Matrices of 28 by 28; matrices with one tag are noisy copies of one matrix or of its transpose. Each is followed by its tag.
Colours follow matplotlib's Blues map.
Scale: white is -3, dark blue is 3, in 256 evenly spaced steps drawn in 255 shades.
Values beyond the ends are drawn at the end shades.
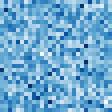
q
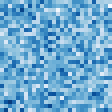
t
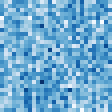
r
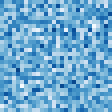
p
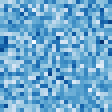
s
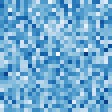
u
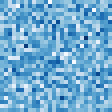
p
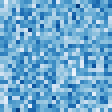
q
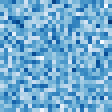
p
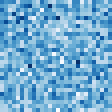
u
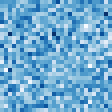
p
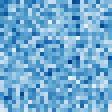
u
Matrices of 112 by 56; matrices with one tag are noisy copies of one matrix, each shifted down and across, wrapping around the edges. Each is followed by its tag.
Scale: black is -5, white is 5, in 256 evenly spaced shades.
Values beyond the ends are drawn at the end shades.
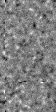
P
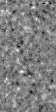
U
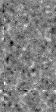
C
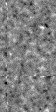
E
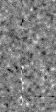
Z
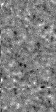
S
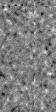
U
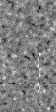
Z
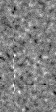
Z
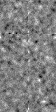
U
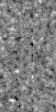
E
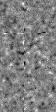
P
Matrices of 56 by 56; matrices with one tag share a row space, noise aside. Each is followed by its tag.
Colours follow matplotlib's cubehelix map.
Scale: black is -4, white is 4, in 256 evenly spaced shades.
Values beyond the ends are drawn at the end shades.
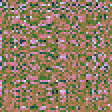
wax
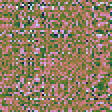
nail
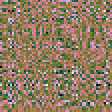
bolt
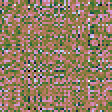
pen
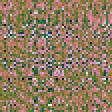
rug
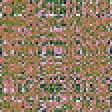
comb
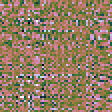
nail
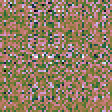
rug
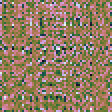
comb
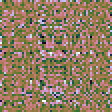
comb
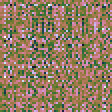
rug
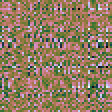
pen
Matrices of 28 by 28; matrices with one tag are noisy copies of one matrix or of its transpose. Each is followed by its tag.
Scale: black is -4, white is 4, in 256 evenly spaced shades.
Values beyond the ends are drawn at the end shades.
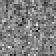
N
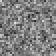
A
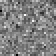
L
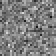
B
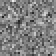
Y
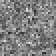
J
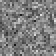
A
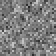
Y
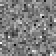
A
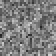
B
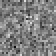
B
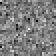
L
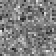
Y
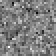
A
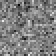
N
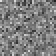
L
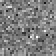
J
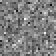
Y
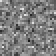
L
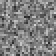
L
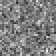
Y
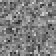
Y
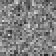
N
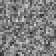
L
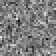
Y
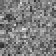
N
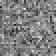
A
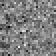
N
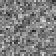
L
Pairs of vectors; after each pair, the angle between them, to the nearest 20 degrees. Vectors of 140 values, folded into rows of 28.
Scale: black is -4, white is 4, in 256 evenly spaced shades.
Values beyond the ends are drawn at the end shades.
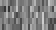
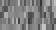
80 degrees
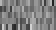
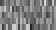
160 degrees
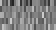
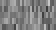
120 degrees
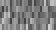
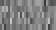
140 degrees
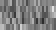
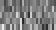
60 degrees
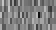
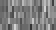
80 degrees
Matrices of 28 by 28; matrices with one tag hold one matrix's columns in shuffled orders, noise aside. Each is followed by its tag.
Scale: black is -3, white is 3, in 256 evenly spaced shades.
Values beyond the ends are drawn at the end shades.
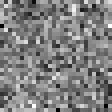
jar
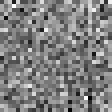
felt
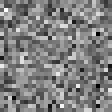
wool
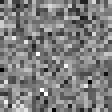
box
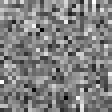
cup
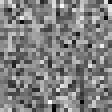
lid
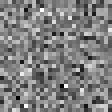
wool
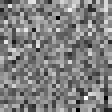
felt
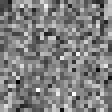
box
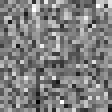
lid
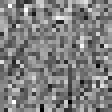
lid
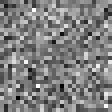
wool
